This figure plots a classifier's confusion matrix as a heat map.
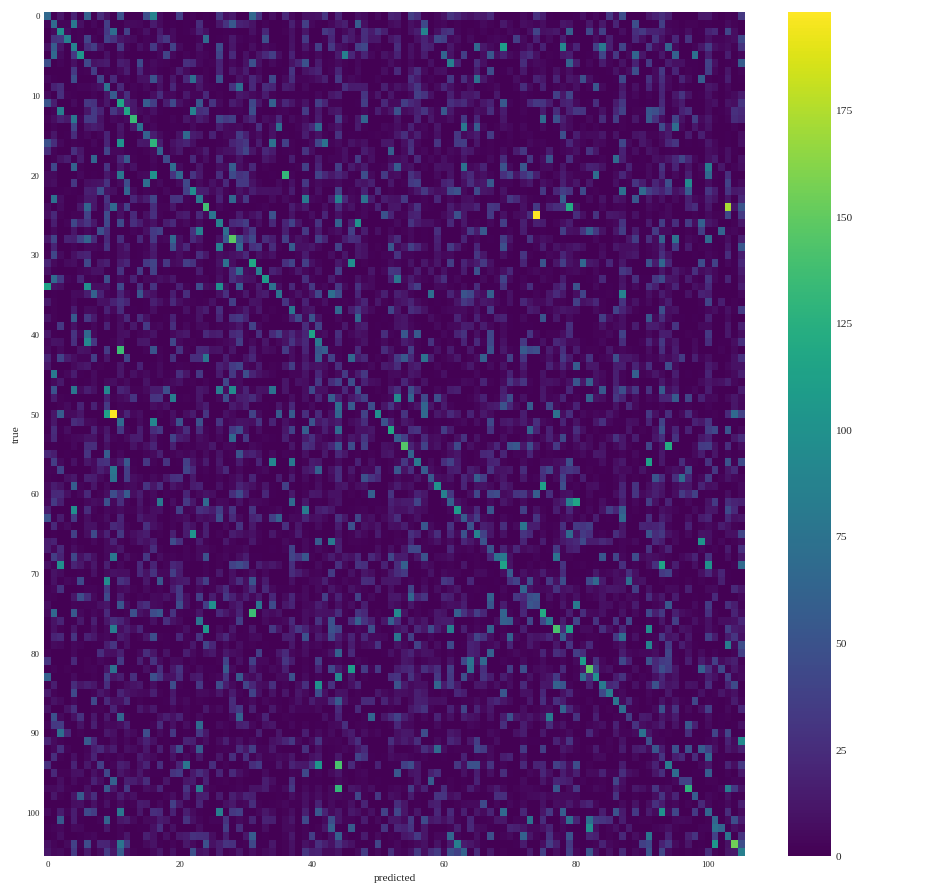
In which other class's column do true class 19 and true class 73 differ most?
100
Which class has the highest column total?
44
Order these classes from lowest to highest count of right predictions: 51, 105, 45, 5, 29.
45, 51, 29, 105, 5
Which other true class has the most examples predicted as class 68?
60
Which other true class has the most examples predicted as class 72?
64
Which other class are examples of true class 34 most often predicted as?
0
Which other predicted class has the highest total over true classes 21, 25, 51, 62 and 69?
74
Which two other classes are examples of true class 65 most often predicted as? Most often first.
22, 79
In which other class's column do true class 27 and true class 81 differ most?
23
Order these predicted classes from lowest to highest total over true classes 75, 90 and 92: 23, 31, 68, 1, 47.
68, 47, 1, 23, 31
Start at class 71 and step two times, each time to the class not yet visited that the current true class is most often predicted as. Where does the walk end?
29
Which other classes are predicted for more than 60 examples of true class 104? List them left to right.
11, 62, 101
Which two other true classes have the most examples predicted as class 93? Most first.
69, 100
